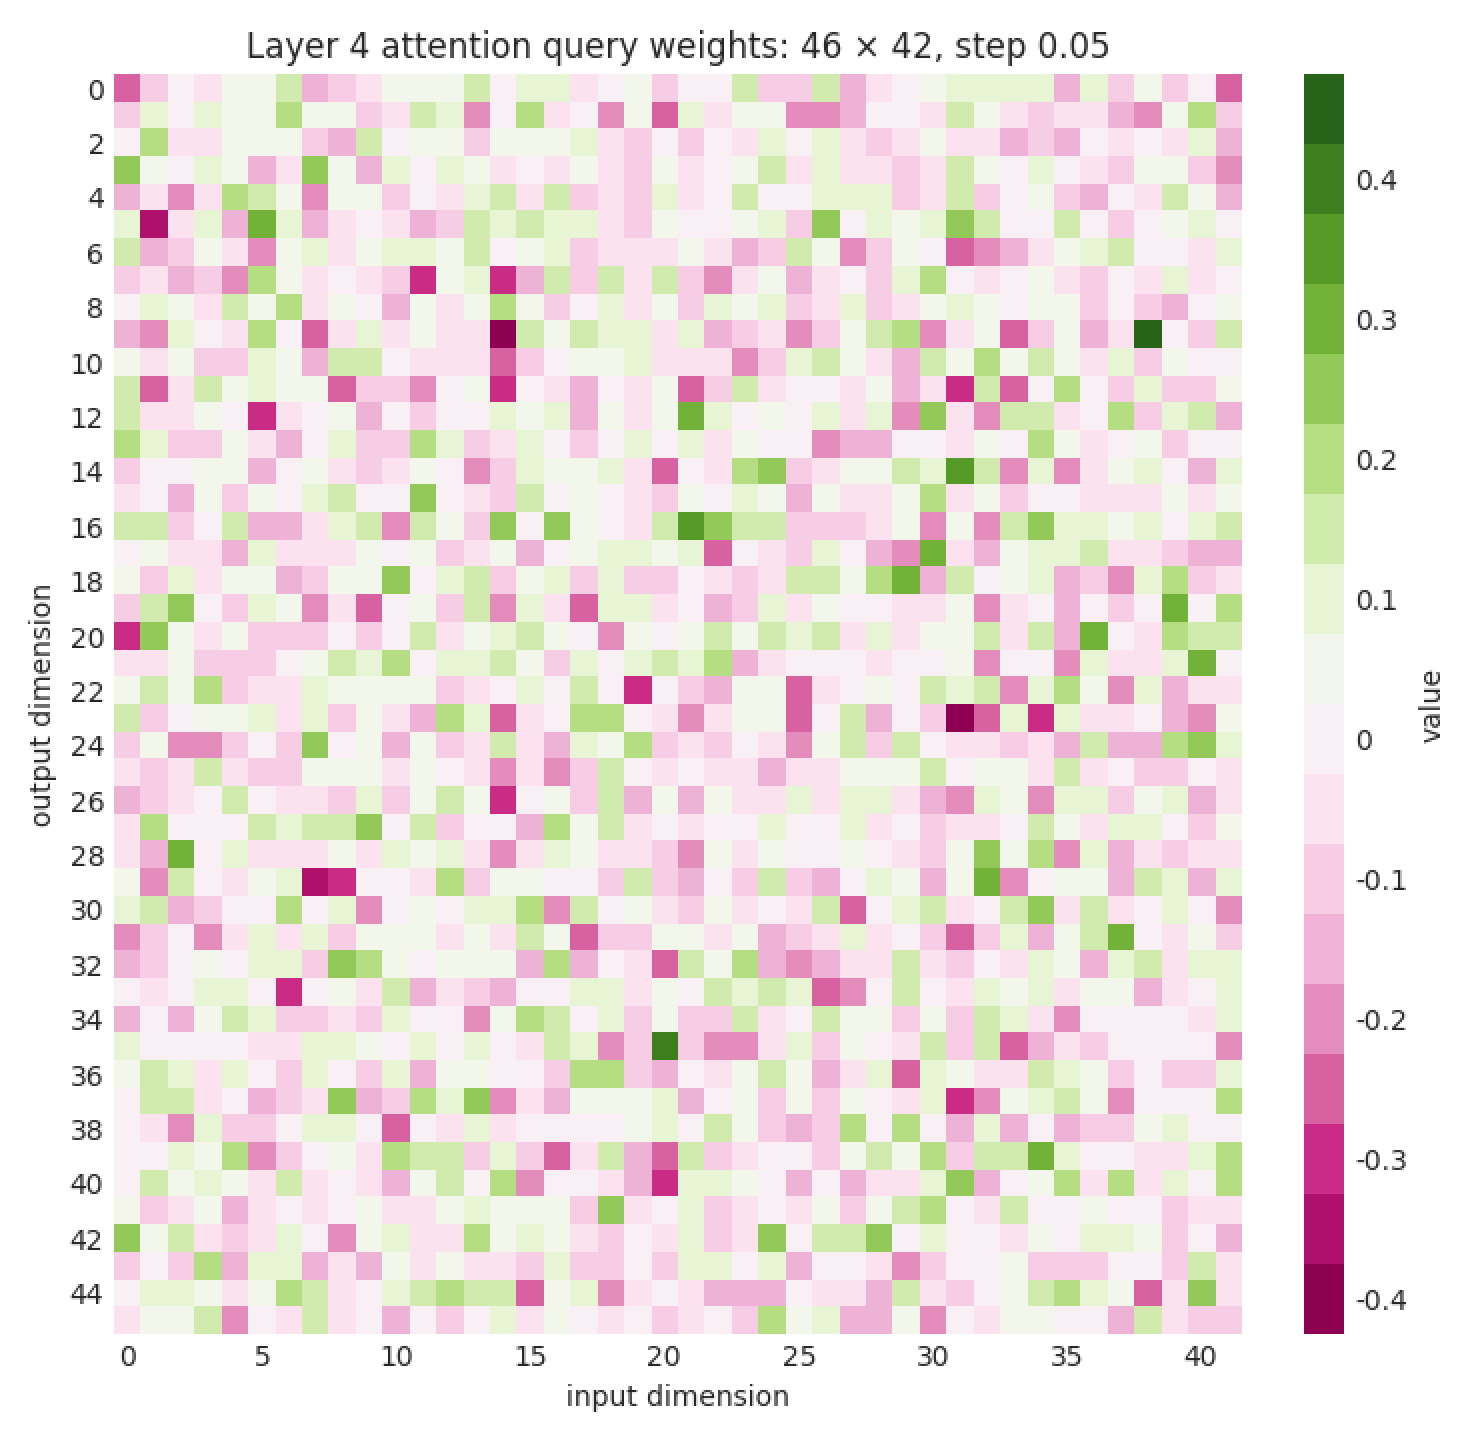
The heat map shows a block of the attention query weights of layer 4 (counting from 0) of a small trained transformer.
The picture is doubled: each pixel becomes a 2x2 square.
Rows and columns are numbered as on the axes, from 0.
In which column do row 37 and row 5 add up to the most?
13
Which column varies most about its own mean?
14
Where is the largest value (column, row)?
38, 9
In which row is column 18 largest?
41
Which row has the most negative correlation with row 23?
20
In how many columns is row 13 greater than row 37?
17
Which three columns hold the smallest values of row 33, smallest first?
6, 26, 27
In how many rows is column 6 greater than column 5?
17
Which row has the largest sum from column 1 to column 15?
44
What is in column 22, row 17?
-0.25
